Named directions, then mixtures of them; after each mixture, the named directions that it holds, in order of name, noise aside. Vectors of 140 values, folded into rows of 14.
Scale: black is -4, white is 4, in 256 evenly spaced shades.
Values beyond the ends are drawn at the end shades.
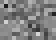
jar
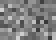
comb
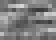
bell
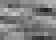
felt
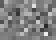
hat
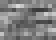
bell.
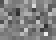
hat.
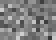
comb.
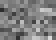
comb, felt.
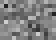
jar.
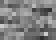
felt, hat.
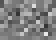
hat.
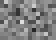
hat, jar.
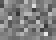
hat.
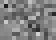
jar.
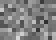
comb.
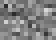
felt, jar.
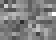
bell, jar.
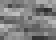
felt.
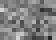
comb, felt.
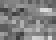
comb, felt.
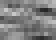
felt.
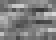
bell.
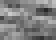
felt.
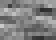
felt.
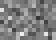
comb, hat.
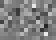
hat.
